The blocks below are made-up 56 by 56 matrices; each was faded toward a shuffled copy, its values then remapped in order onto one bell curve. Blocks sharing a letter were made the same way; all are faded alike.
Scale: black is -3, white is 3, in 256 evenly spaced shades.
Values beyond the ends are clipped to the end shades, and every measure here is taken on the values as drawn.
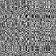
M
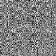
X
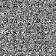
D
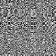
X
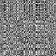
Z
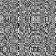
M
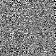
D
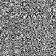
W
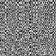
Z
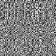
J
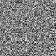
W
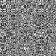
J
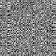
J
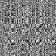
J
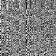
X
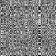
M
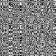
M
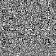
D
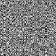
X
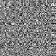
J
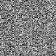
W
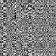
M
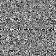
D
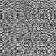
M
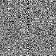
D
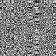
J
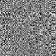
X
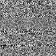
D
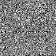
D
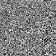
D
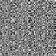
J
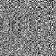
X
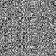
W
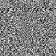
W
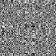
X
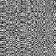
Z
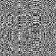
Z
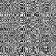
Z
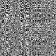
X
